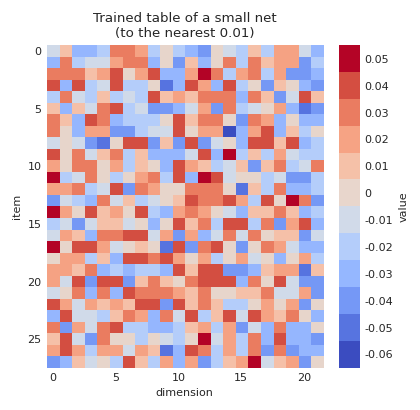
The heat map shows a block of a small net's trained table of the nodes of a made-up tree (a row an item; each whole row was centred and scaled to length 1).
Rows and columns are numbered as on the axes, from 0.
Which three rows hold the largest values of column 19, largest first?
13, 8, 23
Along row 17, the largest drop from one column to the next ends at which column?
11
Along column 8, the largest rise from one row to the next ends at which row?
2
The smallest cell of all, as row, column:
7, 14
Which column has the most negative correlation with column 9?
0
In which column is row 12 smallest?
15
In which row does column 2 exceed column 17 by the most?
3
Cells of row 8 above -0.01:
11
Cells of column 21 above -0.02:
8
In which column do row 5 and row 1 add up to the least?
20
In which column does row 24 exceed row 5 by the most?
21
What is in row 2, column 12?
0.05
